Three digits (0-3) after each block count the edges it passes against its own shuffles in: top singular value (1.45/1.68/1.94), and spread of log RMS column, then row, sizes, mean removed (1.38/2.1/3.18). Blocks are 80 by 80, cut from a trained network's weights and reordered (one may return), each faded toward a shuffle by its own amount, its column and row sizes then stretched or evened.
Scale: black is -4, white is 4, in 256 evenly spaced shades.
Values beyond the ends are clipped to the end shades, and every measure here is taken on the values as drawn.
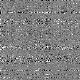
2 1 3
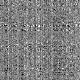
3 1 2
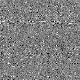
0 1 2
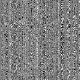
2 3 0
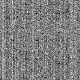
3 1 1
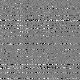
1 1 3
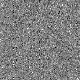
1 1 0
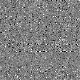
0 1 2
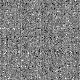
0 0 1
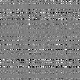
3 2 3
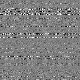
2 0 3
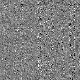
0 2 0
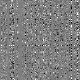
1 3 1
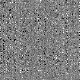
0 2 1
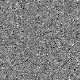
0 1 1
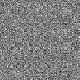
3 0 1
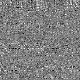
2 0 2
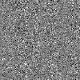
1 2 1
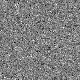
0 0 0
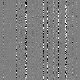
3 3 0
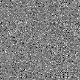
1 1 1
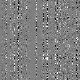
2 3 1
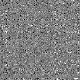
2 1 2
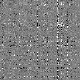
2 2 2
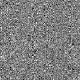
2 2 0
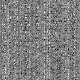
2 2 0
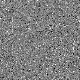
0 1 0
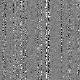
2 3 0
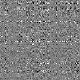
2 2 2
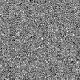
2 0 0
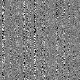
1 3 0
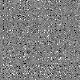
0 2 2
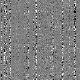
2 3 1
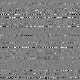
2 0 3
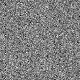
1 1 0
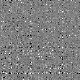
0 2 2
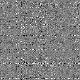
1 2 2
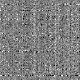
2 1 2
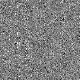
0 2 0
